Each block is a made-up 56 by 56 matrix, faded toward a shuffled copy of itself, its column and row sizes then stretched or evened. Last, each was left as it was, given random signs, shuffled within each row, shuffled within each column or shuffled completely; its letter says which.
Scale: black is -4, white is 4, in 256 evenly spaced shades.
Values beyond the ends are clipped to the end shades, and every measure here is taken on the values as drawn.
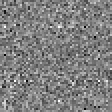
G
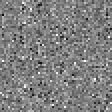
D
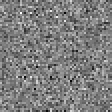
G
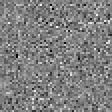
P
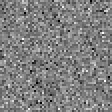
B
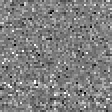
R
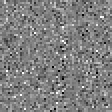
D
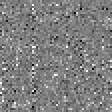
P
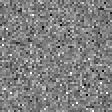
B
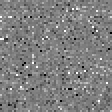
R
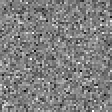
B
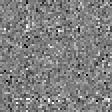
G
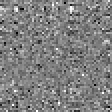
P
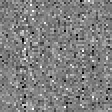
D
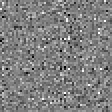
G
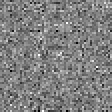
P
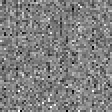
D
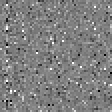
D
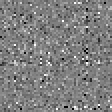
G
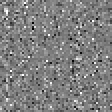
D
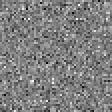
R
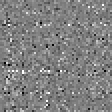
G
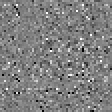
P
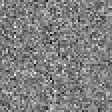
D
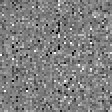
D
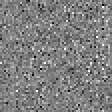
D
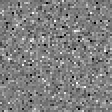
B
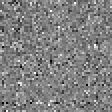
G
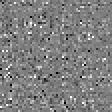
P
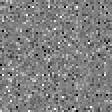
G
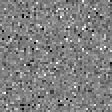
R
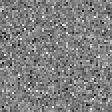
B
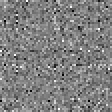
G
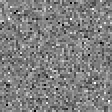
B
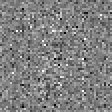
G
